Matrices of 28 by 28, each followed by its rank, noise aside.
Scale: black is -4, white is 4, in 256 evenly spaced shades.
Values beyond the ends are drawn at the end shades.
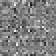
four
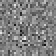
four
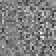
six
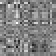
three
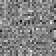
six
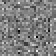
five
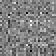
five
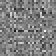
four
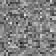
six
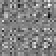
three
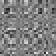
three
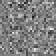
six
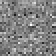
six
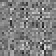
three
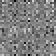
three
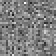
six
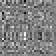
four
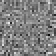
six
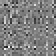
four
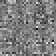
five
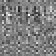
three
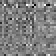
three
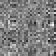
four
